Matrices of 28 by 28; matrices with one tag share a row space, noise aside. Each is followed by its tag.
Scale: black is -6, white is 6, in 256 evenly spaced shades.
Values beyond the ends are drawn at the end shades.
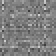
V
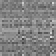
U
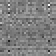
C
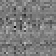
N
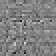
N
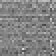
U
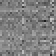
U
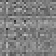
N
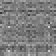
C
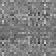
V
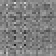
N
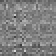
N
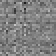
N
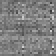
U
